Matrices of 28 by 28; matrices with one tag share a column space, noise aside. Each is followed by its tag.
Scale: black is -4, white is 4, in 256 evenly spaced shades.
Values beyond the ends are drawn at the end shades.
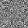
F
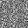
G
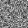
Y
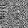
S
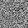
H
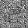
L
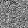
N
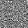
G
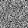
Y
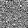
N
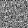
Y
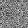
H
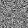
N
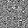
G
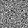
S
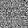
H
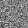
Y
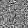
F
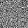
N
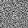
H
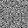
N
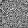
H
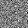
F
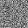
G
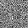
S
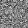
L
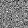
N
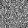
L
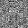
N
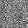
G
